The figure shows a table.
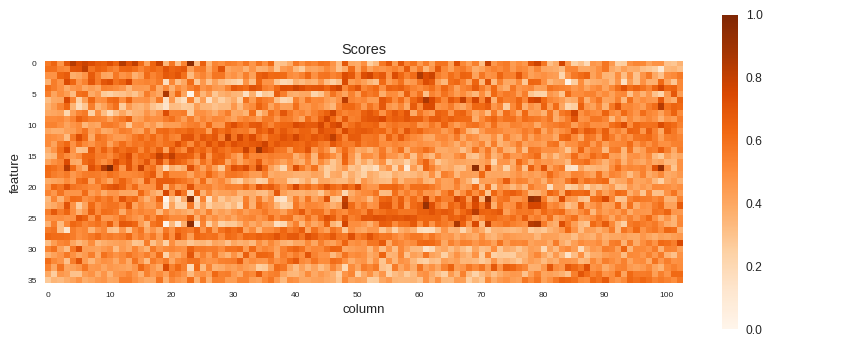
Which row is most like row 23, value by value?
6
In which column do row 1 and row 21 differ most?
37
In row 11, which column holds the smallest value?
69
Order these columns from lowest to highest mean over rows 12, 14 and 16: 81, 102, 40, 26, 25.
81, 102, 26, 40, 25
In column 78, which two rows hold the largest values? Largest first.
22, 26
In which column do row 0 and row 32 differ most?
71
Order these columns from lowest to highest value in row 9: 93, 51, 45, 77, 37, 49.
93, 37, 49, 77, 51, 45
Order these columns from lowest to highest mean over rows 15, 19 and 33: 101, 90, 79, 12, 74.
101, 79, 90, 12, 74
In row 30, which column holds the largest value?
5
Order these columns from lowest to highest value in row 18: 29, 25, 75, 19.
75, 25, 29, 19
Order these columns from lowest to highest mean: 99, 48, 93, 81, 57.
93, 81, 99, 57, 48
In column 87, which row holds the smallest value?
0
